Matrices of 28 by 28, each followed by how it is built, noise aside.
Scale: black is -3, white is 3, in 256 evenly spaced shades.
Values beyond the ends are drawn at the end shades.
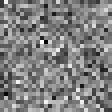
noise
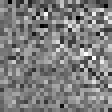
upper triangular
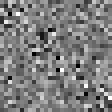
block diagonal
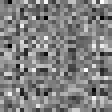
low rank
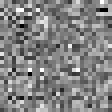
low rank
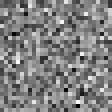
noise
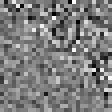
upper triangular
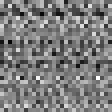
repeating columns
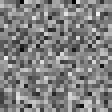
repeating columns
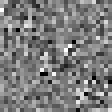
block diagonal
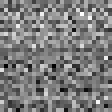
repeating columns
